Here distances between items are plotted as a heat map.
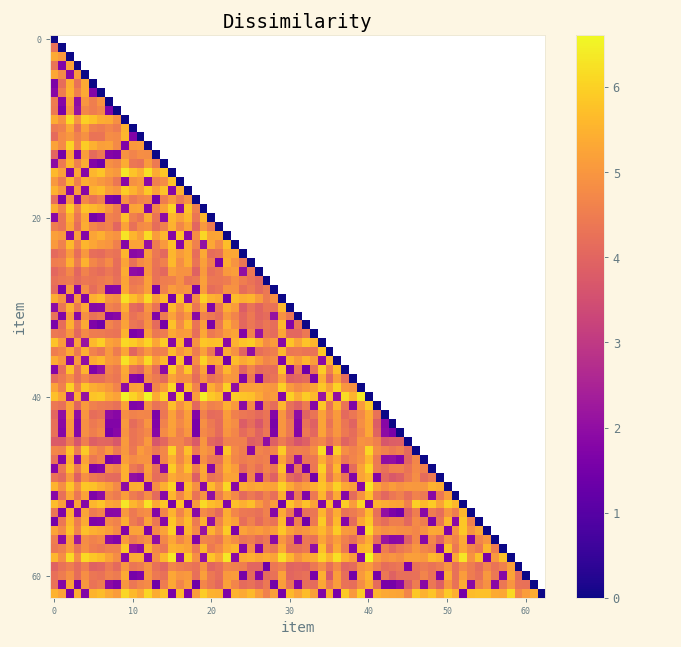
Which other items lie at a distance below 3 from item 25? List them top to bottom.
21, 35, 46
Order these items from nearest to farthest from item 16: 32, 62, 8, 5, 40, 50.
50, 8, 32, 5, 62, 40
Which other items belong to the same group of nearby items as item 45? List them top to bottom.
27, 59
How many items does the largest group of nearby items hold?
15
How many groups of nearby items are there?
7
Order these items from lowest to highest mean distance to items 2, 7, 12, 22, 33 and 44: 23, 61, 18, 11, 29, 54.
18, 61, 29, 11, 23, 54
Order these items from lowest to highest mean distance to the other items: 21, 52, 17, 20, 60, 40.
60, 20, 21, 17, 52, 40
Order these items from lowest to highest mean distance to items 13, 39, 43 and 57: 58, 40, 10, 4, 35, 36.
10, 58, 35, 4, 36, 40
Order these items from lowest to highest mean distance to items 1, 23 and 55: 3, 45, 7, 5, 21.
3, 7, 45, 21, 5
